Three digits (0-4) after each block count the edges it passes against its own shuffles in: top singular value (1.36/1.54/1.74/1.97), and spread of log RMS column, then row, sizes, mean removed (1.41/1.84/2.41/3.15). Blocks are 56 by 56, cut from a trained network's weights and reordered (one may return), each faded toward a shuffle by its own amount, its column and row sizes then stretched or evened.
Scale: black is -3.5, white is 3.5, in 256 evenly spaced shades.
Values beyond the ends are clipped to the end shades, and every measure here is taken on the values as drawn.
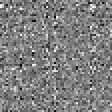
1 3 1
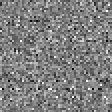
1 0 2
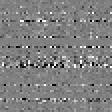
2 1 4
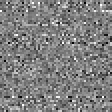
1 0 3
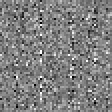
1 3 1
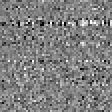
3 1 3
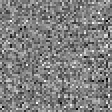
4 1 0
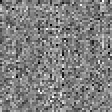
3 2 0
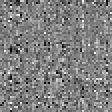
2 3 2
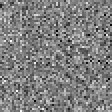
1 0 1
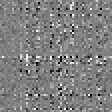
2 4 3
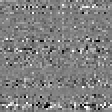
0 1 4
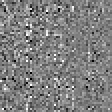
2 3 1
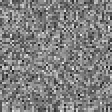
4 1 0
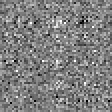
3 1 2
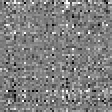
1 3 3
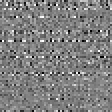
4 0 4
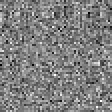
3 1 1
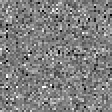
1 1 1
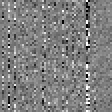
3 4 0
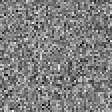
2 0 0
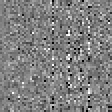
3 3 0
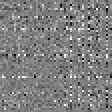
3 3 3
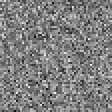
2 0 0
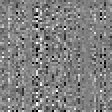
4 4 1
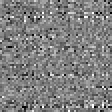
3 0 3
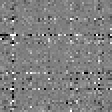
4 2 3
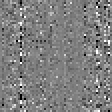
3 4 1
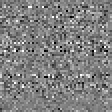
0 1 3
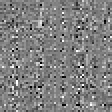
0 4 3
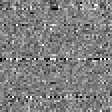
3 0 3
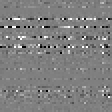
3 0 4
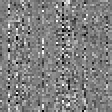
0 4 0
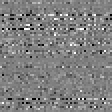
2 0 4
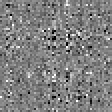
3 3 2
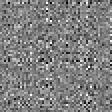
4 3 2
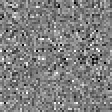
2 1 2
